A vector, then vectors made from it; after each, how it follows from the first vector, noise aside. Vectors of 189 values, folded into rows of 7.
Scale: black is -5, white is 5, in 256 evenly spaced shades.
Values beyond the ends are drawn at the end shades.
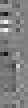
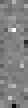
wrapped around, negated, partly zeroed.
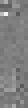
negated, partly zeroed.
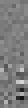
wrapped around, negated, partly zeroed.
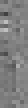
shrunk.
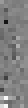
wrapped around, partly zeroed.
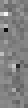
negated, partly zeroed.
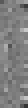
wrapped around, negated, shrunk.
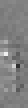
negated, partly zeroed.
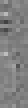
negated, shrunk.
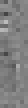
shrunk.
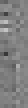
shrunk.
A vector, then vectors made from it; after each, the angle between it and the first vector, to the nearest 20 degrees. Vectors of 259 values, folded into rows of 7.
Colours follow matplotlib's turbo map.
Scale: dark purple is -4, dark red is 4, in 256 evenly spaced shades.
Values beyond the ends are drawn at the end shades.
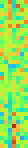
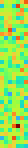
60 degrees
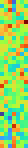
40 degrees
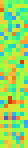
120 degrees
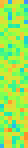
140 degrees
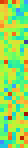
100 degrees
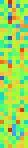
120 degrees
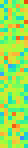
40 degrees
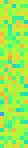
80 degrees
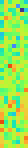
120 degrees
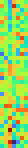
140 degrees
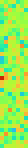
80 degrees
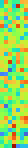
60 degrees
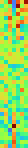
40 degrees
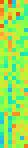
60 degrees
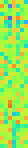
140 degrees
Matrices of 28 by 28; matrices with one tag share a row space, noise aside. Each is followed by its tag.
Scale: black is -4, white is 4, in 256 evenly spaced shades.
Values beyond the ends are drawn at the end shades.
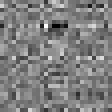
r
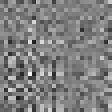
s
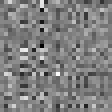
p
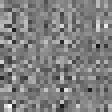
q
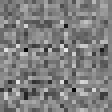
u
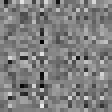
p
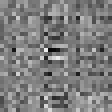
r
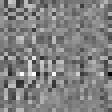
s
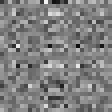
r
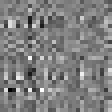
s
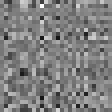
p
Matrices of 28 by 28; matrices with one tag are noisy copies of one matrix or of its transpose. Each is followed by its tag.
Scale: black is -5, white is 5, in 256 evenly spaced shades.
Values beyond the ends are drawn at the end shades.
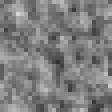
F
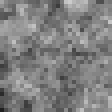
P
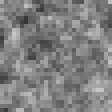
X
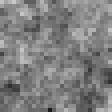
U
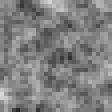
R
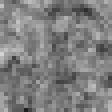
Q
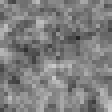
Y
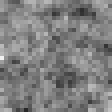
Q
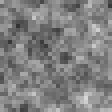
X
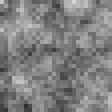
P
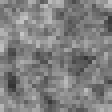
Q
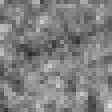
Y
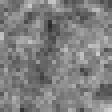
Y
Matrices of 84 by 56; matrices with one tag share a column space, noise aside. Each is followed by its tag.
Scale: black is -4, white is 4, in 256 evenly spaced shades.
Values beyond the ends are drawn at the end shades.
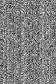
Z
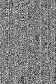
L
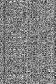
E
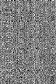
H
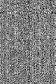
Z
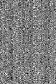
L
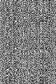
H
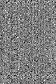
E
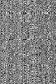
Z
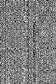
H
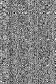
Z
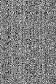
Z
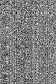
Z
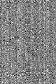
E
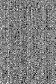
L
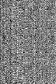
L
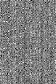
H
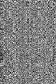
E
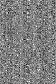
Z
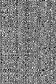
H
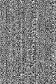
E
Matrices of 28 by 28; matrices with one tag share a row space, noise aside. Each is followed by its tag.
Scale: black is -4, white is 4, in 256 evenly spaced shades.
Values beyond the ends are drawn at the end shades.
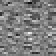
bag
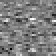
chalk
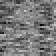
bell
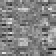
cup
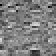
bag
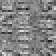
cup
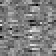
bag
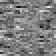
bell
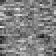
bell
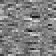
bag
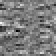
bell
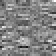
cup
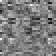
bag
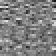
chalk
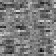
bell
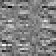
cup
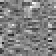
bag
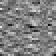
bag
